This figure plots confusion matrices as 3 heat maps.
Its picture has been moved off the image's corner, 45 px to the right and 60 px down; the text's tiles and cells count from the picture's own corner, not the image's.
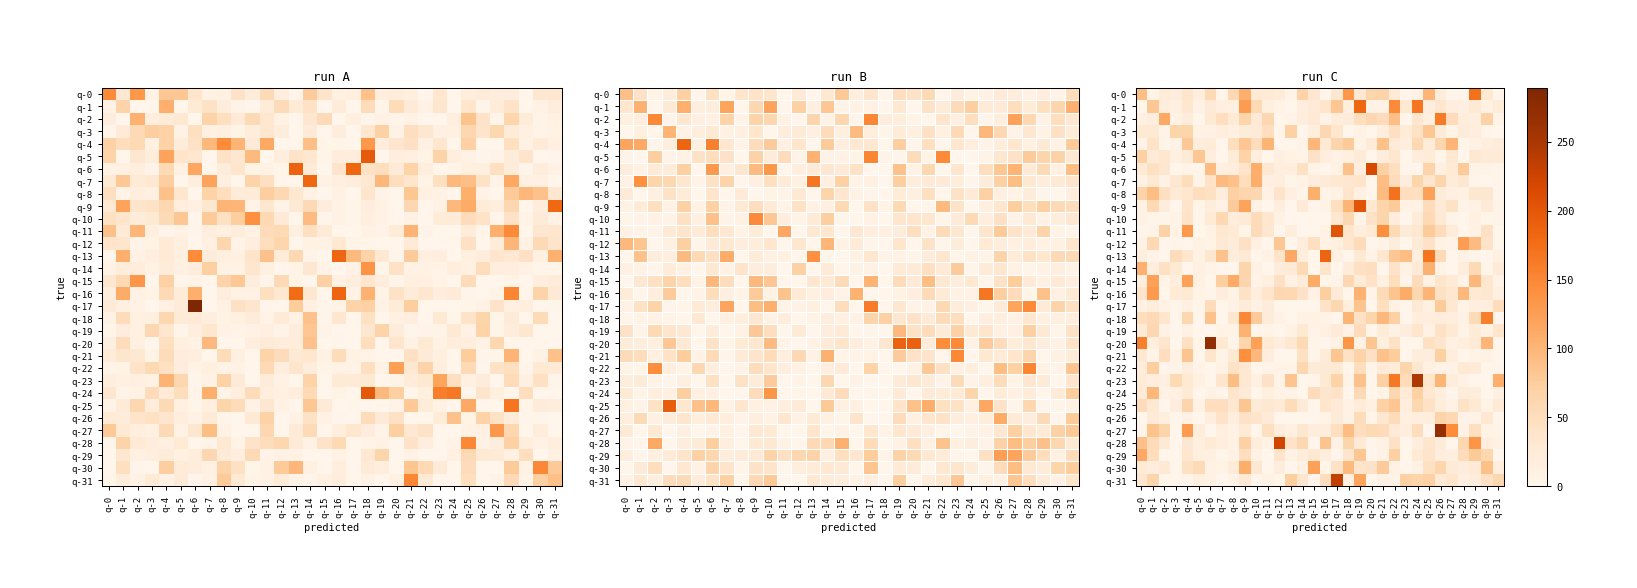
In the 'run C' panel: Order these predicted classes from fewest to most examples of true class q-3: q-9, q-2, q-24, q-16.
q-2, q-9, q-24, q-16
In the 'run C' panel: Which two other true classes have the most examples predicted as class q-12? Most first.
q-28, q-16
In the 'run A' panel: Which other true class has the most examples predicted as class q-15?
q-2
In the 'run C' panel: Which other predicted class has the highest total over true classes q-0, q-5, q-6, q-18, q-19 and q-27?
q-9
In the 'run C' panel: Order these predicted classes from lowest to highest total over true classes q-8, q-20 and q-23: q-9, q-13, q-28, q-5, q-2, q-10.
q-28, q-5, q-2, q-13, q-9, q-10
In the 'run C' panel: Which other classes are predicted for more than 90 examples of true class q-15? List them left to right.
q-1, q-4, q-8, q-29
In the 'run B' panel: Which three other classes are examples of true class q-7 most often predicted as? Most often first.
q-13, q-1, q-27
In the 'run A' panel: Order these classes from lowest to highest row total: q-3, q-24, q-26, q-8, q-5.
q-26, q-3, q-5, q-8, q-24
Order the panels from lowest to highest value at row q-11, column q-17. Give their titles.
run A, run B, run C
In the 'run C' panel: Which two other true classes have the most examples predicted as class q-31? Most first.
q-23, q-17
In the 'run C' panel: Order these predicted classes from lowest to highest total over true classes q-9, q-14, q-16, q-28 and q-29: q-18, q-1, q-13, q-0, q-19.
q-13, q-18, q-1, q-0, q-19
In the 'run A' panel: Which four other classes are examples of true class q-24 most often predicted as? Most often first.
q-18, q-23, q-7, q-19
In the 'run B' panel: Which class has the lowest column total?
q-18
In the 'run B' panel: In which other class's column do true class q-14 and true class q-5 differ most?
q-17
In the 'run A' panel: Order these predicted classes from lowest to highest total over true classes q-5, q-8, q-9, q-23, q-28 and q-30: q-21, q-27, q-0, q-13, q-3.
q-27, q-3, q-0, q-13, q-21
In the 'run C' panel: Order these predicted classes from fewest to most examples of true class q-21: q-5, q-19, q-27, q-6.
q-5, q-27, q-6, q-19
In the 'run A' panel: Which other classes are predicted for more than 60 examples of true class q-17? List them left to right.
q-6, q-13, q-18, q-21
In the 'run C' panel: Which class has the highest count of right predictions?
q-27
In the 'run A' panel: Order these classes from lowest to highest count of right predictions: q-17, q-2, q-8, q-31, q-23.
q-8, q-17, q-31, q-2, q-23
